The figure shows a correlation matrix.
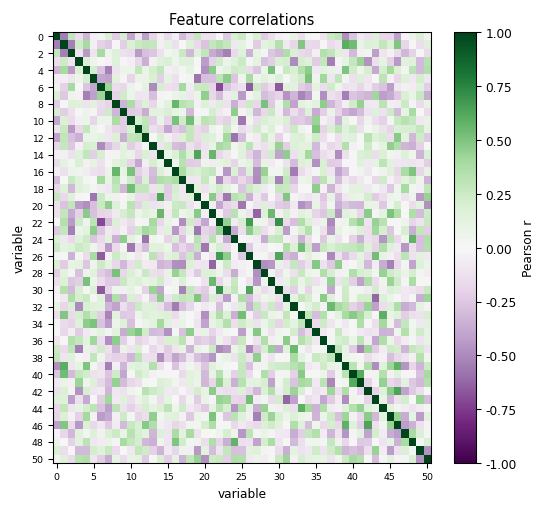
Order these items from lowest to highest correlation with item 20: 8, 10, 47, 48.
48, 47, 8, 10
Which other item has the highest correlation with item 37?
32
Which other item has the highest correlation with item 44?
33
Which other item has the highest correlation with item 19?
14
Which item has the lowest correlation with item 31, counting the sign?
43
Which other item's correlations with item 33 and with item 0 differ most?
1
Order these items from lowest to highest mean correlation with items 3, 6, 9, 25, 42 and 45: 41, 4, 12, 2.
12, 41, 2, 4
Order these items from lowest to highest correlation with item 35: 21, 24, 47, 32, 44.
44, 21, 24, 32, 47
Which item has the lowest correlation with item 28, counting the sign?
27
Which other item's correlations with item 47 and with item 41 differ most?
25
